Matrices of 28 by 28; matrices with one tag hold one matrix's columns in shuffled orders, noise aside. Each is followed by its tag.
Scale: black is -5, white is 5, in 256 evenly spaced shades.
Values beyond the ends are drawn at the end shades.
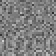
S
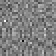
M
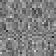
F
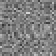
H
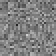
H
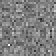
M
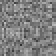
M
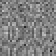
M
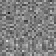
S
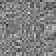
H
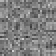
F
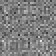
S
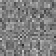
F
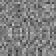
M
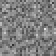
M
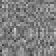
M
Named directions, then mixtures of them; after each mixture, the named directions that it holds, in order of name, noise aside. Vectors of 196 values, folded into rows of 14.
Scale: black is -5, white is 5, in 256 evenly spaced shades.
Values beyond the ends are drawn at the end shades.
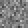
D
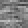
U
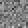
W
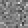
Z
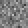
D.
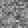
D, U.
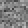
U, W.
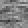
U.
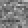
D, U, Z.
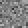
D, W.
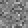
D, W, Z.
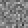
W, Z.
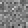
W.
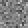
Z.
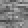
U.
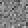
W.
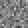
D.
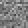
U, W, Z.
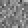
D, Z.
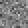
D, W, Z.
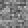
D, U, Z.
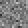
D, W, Z.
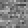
D, U, Z.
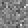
D, W, Z.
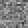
U, Z.
